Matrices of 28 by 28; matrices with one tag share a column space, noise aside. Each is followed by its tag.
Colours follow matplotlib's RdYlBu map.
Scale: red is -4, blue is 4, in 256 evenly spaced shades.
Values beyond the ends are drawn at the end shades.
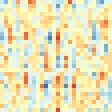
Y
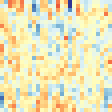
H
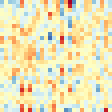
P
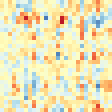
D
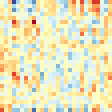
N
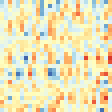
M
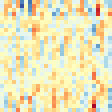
H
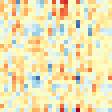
N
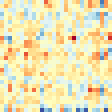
P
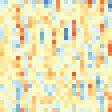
Y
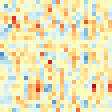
D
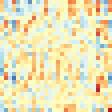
N
